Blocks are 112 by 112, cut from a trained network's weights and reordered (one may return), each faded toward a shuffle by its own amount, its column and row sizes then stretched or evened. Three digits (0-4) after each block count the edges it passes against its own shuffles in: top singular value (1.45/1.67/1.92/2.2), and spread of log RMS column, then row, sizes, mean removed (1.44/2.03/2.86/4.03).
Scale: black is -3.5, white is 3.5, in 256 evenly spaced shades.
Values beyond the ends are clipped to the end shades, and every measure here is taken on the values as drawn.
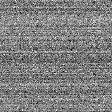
4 1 0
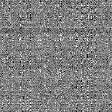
2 3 1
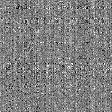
3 1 2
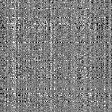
4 2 3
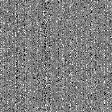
1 3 0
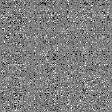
0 3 2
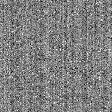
2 0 1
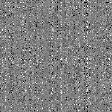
0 3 2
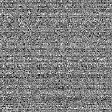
4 2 1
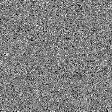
0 0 2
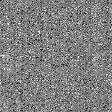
0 1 2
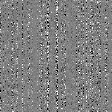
0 4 0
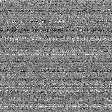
4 0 3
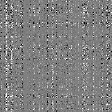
2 4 3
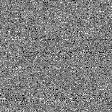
1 0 3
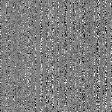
0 4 0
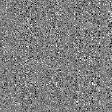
0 3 2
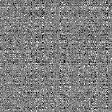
3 3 1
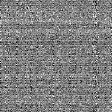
4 3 0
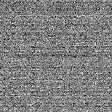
3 1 1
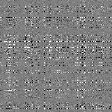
4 3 4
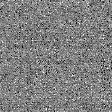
0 2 0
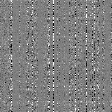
3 4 0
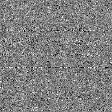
1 1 2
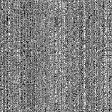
4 3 0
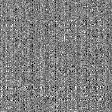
3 2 2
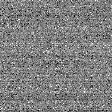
2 1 1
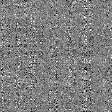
0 3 0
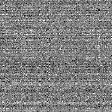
4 2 2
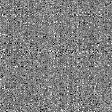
0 1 2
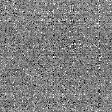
1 2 1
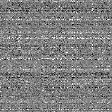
4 2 3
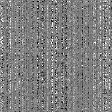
4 4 2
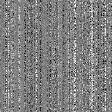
4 4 0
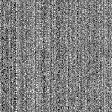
4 2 0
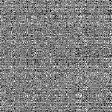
3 3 0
